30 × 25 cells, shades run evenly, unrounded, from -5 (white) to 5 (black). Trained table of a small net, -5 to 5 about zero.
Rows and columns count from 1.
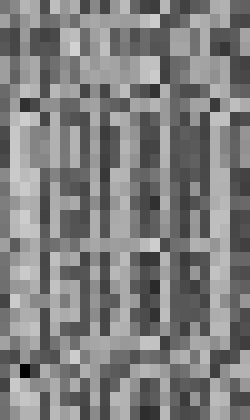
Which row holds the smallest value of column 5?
27
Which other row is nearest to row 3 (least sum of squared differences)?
4
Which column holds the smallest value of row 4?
8
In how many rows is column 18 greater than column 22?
25
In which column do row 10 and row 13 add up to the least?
2
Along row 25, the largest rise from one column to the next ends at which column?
17
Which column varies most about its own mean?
16
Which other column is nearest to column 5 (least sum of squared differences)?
24
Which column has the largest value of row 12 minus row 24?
12
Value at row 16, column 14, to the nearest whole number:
0
